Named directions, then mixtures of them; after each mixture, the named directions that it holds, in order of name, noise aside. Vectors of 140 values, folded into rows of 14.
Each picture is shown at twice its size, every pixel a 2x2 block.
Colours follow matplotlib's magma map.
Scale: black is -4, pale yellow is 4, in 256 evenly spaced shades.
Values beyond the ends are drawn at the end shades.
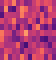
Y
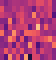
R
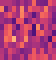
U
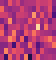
R.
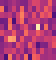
R, U.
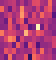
R, U, Y.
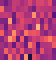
R.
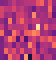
R.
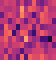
R, U, Y.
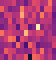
R, U, Y.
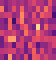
R, U.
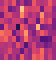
U, Y.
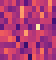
R, U, Y.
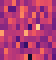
R, Y.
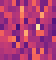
R, U, Y.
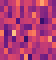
R, U.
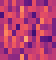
R, U, Y.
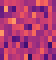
R, U, Y.
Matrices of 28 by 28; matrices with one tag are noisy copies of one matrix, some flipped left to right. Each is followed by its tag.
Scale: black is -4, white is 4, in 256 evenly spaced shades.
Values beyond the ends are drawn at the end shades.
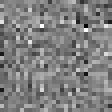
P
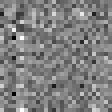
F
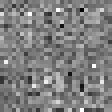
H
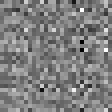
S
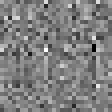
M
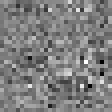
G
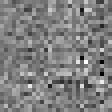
G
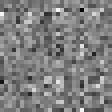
H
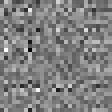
S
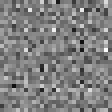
S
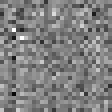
F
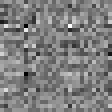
P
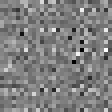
S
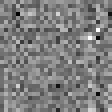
F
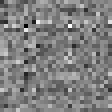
P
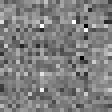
P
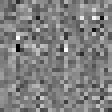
M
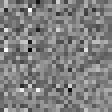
S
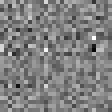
M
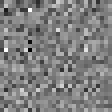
S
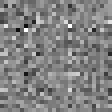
P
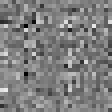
P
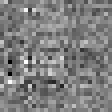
G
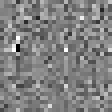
M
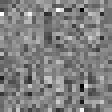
H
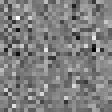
M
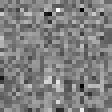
H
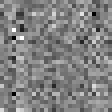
F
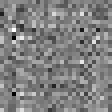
F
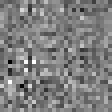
G
